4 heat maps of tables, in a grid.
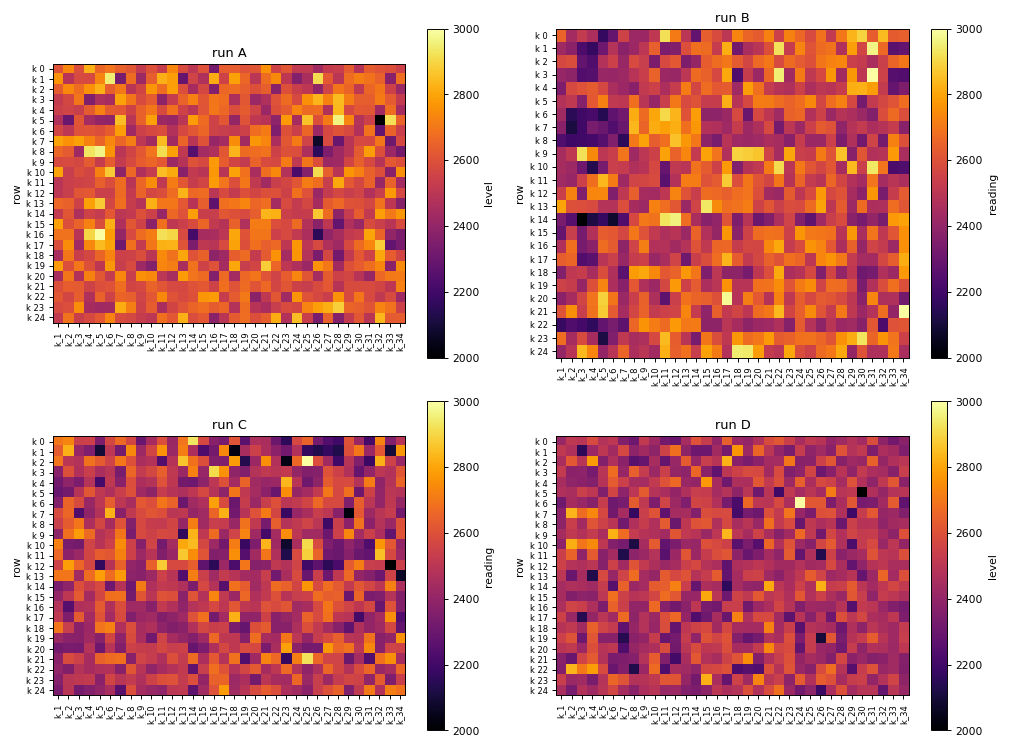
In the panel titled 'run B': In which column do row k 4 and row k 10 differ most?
k_4
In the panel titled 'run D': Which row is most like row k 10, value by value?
k 22
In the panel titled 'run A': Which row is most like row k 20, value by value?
k 12
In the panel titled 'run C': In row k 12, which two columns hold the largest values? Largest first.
k_11, k_2
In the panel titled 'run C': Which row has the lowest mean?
k 1
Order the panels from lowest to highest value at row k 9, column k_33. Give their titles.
run C, run D, run A, run B
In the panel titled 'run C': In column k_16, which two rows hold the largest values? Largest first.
k 3, k 6
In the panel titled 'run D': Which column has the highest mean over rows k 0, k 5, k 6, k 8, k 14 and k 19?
k_21
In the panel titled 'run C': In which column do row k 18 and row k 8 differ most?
k_19
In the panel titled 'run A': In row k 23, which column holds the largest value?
k_28
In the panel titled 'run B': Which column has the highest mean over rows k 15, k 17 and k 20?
k_17
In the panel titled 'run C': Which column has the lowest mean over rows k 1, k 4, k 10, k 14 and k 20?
k_5
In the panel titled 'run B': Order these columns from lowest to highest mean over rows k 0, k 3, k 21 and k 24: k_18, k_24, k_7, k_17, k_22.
k_7, k_17, k_18, k_24, k_22
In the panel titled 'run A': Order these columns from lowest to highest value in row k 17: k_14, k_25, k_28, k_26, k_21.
k_14, k_28, k_25, k_26, k_21
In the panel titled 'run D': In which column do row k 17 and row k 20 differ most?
k_7
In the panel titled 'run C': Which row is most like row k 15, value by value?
k 6
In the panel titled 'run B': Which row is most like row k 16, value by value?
k 15
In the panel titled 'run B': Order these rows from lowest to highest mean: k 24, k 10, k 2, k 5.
k 10, k 2, k 5, k 24
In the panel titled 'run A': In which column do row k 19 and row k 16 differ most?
k_26
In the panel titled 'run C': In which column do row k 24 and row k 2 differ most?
k_25
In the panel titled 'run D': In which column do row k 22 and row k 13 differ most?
k_4
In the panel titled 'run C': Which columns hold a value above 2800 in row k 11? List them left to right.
k_13, k_25, k_32
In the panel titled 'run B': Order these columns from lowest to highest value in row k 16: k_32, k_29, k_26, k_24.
k_32, k_24, k_29, k_26
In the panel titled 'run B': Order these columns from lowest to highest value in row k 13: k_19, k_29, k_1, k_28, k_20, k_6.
k_29, k_6, k_20, k_28, k_19, k_1
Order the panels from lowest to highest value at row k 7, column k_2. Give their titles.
run B, run C, run A, run D
